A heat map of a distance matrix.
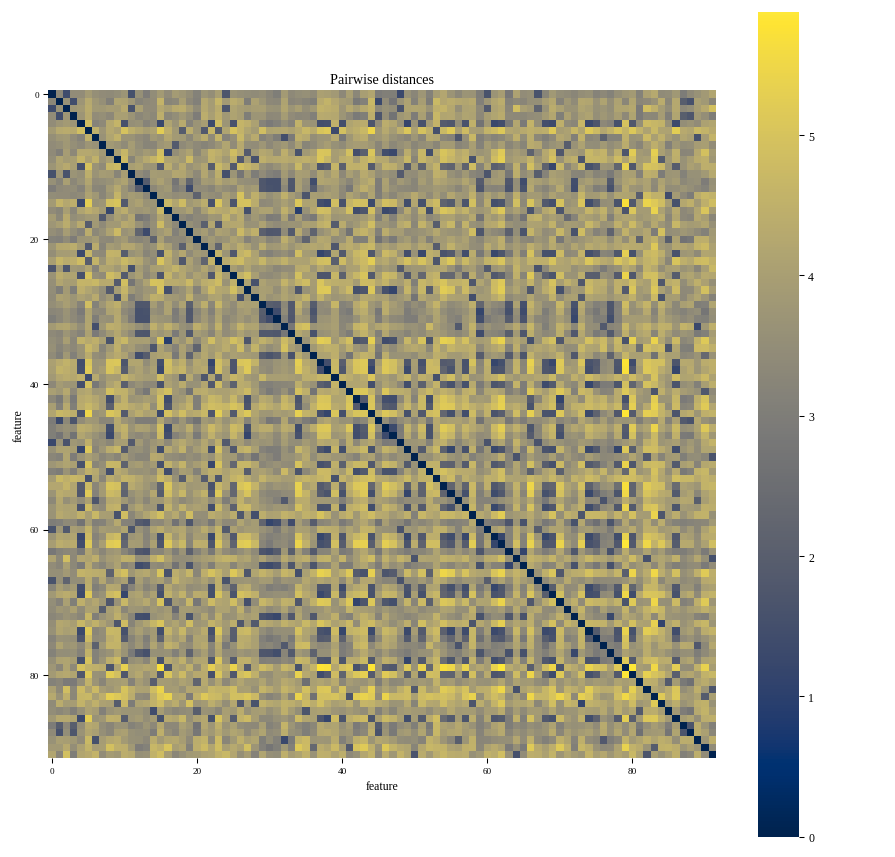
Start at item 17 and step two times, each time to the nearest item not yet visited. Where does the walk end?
71
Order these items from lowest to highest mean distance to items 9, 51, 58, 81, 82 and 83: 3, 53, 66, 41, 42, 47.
3, 41, 47, 42, 53, 66
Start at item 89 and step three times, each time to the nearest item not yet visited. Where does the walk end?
56
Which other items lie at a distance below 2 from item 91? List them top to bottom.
50, 64, 82
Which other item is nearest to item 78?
49
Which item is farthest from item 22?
79
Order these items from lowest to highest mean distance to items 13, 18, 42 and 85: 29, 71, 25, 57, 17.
17, 29, 71, 25, 57
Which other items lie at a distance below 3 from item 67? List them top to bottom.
0, 2, 11, 24, 48, 60
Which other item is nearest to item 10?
69
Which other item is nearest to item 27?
47
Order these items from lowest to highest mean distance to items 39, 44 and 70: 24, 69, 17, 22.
22, 69, 17, 24
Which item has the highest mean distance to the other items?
83
